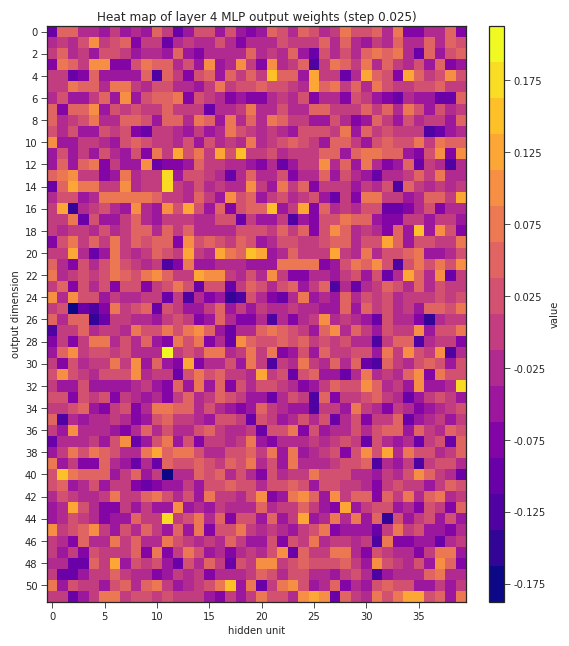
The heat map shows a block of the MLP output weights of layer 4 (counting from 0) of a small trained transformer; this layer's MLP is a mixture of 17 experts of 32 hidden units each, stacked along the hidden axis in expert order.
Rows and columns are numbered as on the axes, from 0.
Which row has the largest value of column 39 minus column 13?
32
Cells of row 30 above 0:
15
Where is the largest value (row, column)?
29, 11
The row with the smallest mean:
26
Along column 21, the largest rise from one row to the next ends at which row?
27
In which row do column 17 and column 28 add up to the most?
9
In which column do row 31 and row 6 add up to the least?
28
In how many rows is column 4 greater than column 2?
22
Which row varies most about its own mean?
16
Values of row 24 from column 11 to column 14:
-0.1 0 -0.125 -0.025
